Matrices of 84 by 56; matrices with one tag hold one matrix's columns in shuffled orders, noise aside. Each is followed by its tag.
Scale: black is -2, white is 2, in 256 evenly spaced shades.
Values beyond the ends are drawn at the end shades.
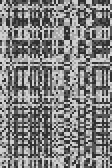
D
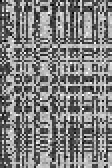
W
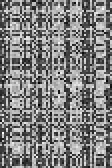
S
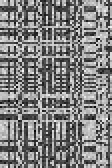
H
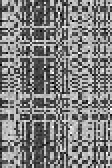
H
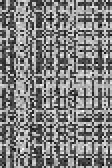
S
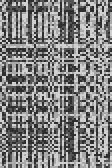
W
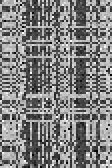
H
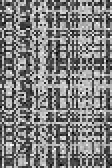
S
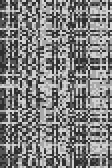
S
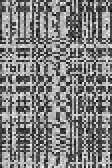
W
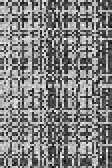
S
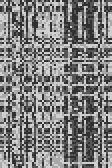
W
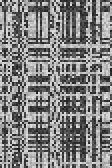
W
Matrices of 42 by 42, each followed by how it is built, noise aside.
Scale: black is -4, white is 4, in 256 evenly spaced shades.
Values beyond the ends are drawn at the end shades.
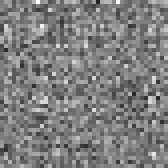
blocks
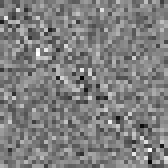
banded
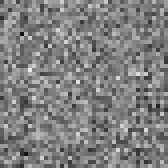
blocks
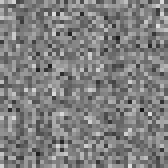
blocks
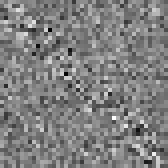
banded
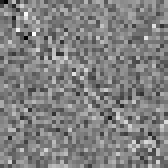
banded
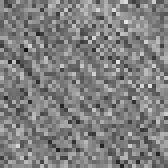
Toeplitz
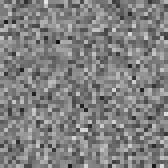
noise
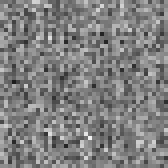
blocks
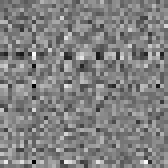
low rank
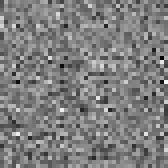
low rank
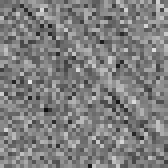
Toeplitz
